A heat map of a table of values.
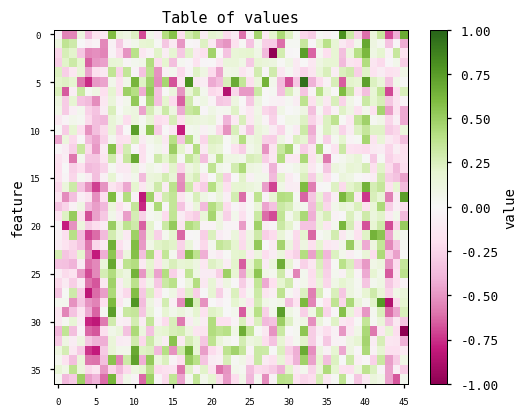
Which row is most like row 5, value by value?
33
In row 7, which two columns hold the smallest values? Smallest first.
16, 5
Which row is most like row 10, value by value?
7
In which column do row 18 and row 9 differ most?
11
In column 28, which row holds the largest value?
4
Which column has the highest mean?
10
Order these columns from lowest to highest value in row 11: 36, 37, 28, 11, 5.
5, 28, 11, 36, 37
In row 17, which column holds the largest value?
45
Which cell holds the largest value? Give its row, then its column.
5, 32
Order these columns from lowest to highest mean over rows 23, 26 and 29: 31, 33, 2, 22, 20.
2, 33, 31, 22, 20
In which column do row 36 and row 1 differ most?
29
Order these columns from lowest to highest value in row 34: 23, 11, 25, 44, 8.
8, 11, 44, 25, 23
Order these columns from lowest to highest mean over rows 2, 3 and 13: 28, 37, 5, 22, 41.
5, 28, 37, 41, 22
